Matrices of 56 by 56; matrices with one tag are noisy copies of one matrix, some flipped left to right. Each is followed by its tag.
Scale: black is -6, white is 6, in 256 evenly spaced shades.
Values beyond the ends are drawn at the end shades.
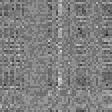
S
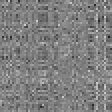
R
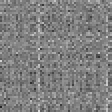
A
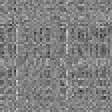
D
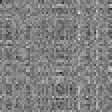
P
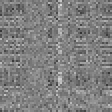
S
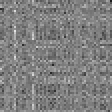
P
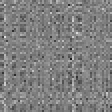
A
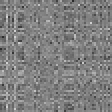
R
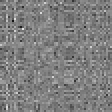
R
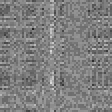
S
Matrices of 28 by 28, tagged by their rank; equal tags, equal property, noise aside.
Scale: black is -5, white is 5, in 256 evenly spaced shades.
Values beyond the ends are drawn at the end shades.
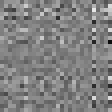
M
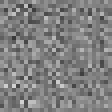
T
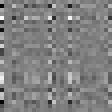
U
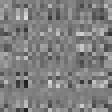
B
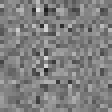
T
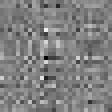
M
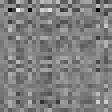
B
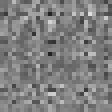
T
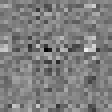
M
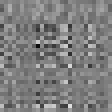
B
